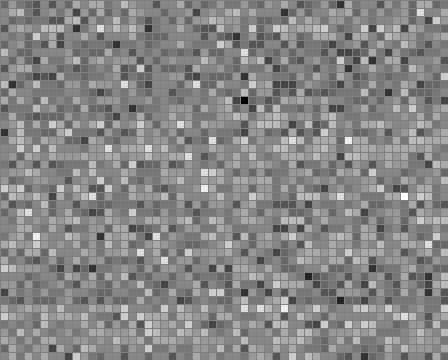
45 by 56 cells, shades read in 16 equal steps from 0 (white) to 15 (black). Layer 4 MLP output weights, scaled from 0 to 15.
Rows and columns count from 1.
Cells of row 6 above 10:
3
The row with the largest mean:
38
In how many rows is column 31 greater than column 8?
17
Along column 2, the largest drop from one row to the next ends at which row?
12
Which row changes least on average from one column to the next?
43
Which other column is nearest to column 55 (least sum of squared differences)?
37
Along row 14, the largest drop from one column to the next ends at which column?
33
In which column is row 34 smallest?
1
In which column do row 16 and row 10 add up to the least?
23
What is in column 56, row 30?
7
